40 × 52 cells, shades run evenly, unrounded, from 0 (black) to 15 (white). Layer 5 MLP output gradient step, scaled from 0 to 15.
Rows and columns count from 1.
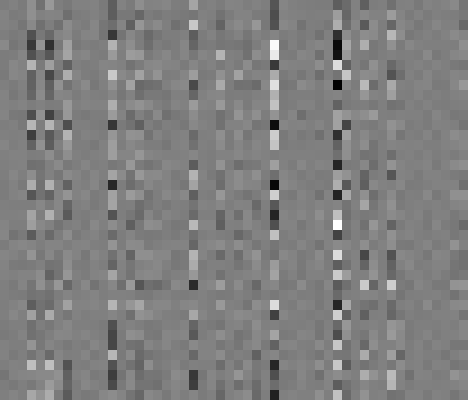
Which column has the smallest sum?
38
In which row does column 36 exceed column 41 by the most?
26
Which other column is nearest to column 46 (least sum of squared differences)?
1
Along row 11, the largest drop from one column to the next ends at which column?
32
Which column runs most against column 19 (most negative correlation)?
5
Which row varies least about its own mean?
30
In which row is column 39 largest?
8
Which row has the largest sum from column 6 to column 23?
31
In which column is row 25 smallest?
22
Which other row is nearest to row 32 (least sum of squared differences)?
7
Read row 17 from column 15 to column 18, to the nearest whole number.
9 7 7 7
